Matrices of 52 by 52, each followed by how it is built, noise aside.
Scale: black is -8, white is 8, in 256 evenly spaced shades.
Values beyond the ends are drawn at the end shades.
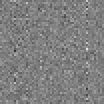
uneven columns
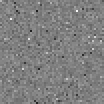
sparse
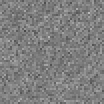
Hankel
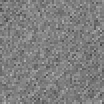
Hankel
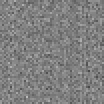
repeating rows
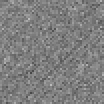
Hankel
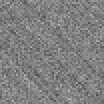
Toeplitz
